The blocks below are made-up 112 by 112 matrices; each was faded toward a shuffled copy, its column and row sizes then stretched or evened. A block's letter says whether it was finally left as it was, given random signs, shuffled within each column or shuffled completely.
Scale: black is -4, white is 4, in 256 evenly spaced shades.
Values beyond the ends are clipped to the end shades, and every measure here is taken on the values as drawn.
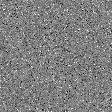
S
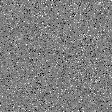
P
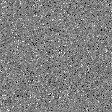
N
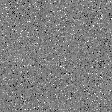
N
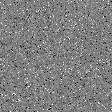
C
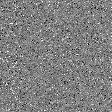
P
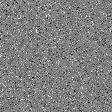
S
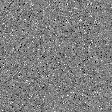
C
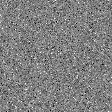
C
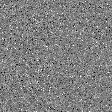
P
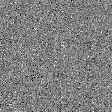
N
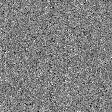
C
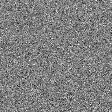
C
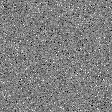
S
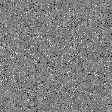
N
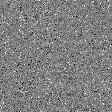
C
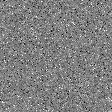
S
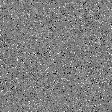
P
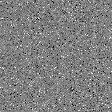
N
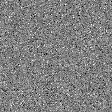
P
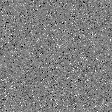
P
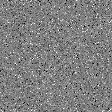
P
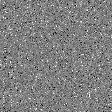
C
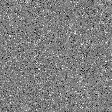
P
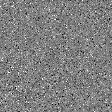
C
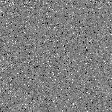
P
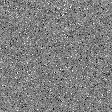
S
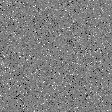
C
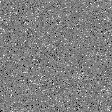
N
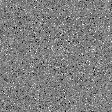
P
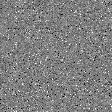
N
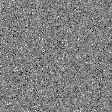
P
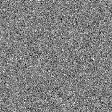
N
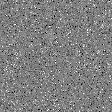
N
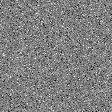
C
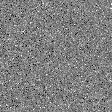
S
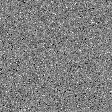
S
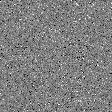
S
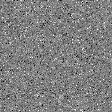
N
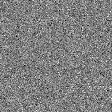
N
